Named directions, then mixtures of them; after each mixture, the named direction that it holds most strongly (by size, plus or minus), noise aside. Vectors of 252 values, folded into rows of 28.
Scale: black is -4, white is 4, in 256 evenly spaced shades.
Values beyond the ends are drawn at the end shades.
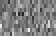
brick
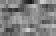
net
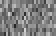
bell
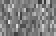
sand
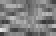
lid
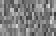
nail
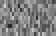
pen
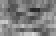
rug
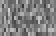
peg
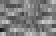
lid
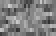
lid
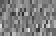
brick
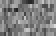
net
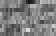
net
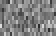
brick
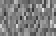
nail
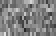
bell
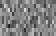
pen
